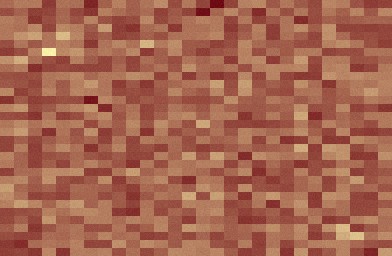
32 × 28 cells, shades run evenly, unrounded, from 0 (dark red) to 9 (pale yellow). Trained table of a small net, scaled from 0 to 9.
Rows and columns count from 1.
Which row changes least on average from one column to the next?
13
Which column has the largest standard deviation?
4
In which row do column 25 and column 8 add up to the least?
18
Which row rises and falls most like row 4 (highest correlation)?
26
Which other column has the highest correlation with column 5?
3
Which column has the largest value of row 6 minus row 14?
11
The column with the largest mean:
25
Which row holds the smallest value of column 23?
15
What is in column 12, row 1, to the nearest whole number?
5
